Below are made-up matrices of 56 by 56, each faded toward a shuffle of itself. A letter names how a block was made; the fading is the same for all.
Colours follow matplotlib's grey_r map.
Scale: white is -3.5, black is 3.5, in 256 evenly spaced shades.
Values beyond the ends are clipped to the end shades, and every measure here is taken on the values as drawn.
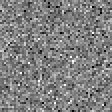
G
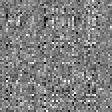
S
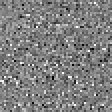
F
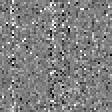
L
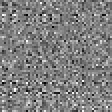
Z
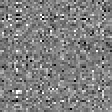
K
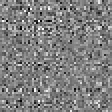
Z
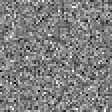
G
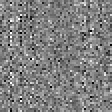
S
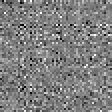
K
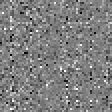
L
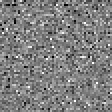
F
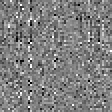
S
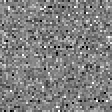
F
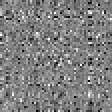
K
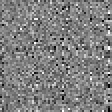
S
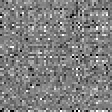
K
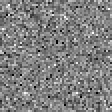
G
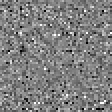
F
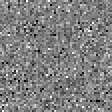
F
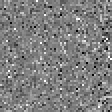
L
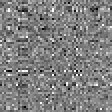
Z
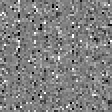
L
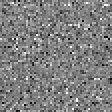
F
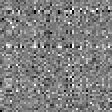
Z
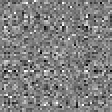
Z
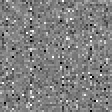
L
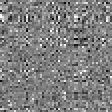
Z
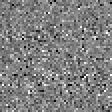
F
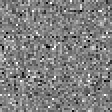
F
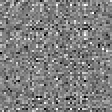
K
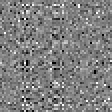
K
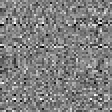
Z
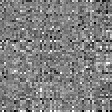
Z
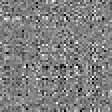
K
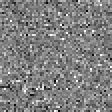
F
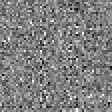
S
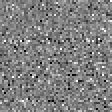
F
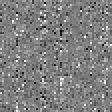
L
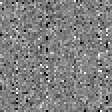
L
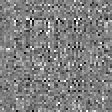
K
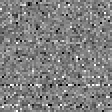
F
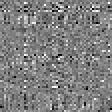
K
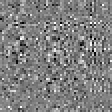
K
